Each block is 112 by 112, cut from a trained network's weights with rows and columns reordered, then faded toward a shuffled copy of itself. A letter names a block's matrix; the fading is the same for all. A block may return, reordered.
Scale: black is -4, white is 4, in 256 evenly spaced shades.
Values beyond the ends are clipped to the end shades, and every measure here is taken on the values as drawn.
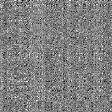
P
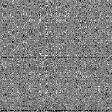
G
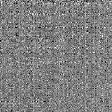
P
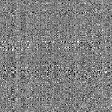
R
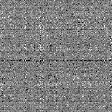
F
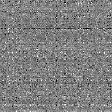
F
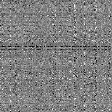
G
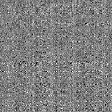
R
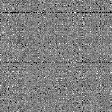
G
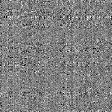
R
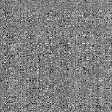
R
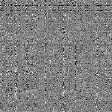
G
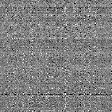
F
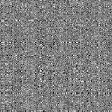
R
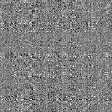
P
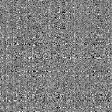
P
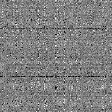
G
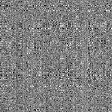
R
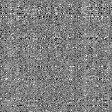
R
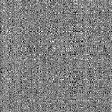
R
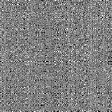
R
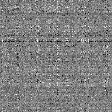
F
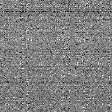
F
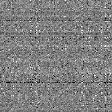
F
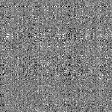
P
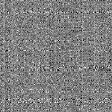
P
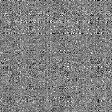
P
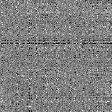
G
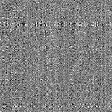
P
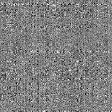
R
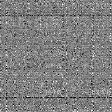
G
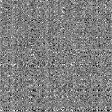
P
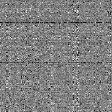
G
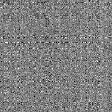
R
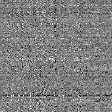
F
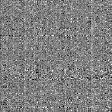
P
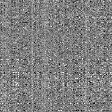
P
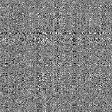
P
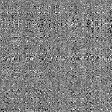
R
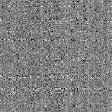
R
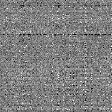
F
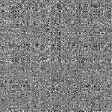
P
